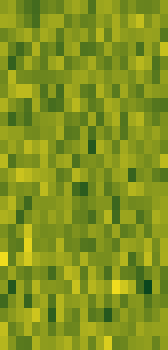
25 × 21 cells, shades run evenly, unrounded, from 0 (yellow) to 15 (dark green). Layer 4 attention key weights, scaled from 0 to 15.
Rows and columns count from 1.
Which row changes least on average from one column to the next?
6
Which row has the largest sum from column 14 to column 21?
20
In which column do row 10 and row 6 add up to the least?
2
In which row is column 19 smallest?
19
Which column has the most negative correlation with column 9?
18
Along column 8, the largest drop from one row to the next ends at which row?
5
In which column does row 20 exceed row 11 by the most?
4
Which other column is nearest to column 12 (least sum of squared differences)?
15
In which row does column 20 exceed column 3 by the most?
13
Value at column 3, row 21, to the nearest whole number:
6
